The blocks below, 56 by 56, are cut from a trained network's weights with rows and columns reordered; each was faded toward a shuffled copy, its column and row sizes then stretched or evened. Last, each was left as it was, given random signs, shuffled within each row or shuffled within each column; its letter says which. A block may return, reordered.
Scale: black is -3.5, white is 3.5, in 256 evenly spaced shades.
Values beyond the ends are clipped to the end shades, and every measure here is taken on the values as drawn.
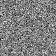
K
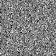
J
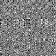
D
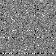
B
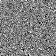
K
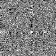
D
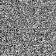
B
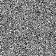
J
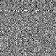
D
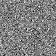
K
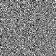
D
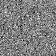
K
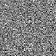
D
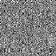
D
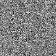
B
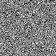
K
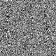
J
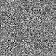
D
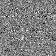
K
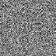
D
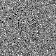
J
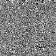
B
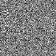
B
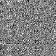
D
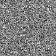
B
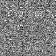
D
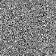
B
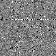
B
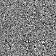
B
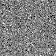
J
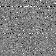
K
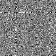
B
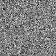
K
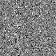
J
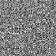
D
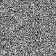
J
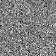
B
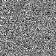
B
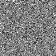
K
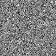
J
